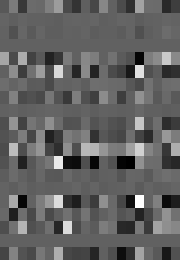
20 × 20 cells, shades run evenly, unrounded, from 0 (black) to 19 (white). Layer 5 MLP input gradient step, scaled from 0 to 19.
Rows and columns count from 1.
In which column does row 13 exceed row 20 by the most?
7
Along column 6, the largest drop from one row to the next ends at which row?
11
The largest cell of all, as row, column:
16, 16
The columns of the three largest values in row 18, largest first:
8, 3, 18
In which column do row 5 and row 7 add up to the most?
19
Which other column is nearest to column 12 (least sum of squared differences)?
13
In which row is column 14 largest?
12
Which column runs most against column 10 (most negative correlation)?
6
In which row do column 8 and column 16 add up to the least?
5
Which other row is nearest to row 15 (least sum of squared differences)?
2
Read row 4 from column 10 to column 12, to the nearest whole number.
7 7 7
